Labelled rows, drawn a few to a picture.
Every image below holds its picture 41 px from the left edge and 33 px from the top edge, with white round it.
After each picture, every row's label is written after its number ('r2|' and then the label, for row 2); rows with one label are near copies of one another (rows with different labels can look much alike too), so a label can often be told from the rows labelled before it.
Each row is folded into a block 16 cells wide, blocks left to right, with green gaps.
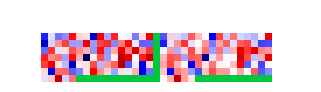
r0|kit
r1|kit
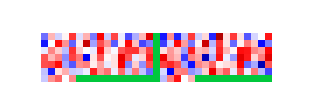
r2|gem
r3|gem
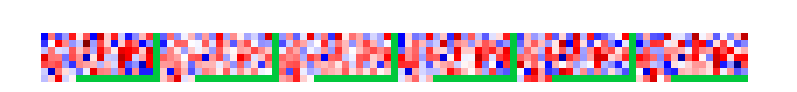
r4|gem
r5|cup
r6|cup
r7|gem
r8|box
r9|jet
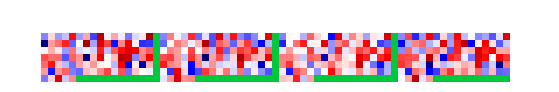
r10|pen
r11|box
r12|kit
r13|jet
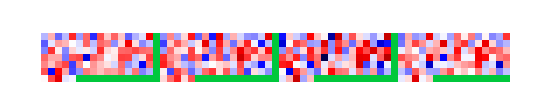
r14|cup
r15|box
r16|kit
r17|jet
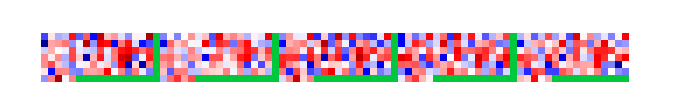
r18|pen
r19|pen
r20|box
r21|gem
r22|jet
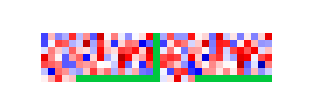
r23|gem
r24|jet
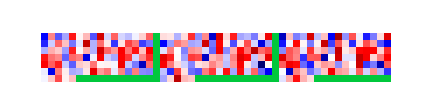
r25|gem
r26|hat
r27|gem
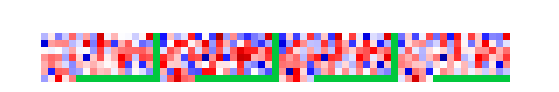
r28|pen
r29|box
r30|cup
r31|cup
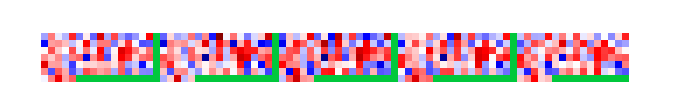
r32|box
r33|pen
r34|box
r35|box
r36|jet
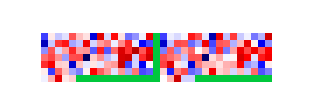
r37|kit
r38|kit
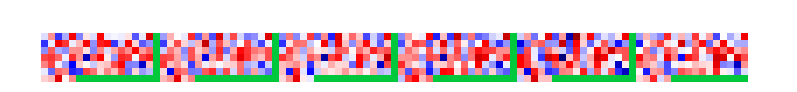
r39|jet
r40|box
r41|cup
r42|box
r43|hat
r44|jet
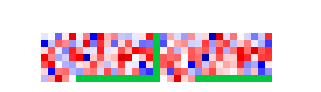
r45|hat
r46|kit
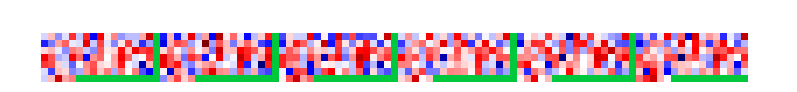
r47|hat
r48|gem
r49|box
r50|jet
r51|kit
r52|cup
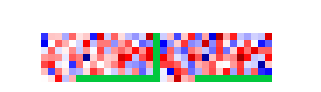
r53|kit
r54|hat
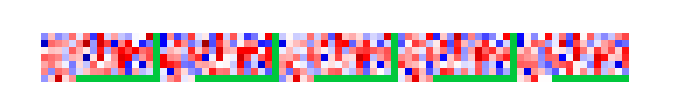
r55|pen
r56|gem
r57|pen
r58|box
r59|gem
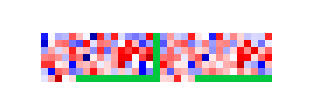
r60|kit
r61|kit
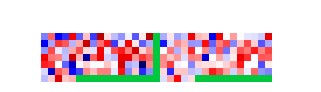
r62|jet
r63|kit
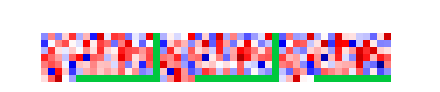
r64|cup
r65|box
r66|jet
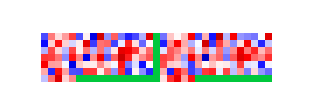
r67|box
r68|box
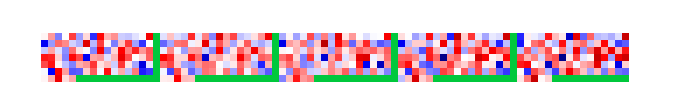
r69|hat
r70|hat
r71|pen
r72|hat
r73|kit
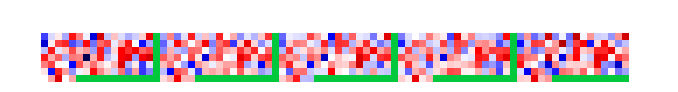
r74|kit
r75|jet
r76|kit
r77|kit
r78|jet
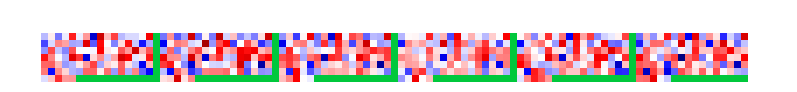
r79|hat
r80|jet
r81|cup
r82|pen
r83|hat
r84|cup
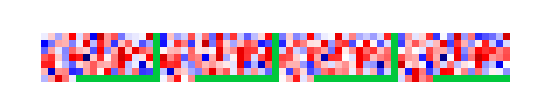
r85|hat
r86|gem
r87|jet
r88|box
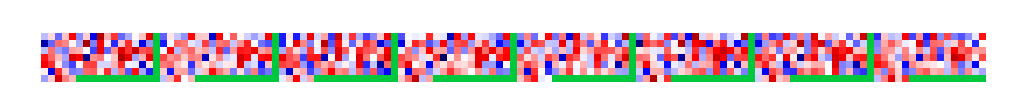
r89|hat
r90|kit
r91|gem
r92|kit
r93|cup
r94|pen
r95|jet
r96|box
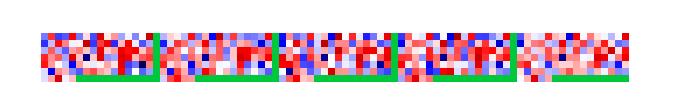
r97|jet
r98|box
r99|gem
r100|box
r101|kit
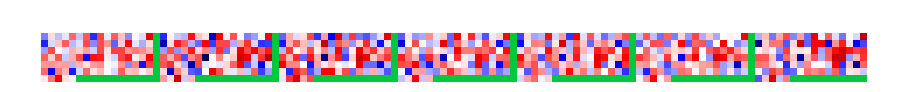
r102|cup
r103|kit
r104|box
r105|gem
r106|gem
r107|jet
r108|pen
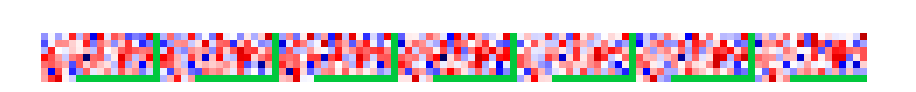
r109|cup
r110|jet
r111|cup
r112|kit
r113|hat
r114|kit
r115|pen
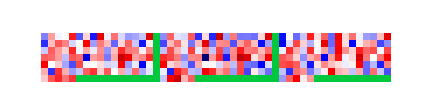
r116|box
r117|box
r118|gem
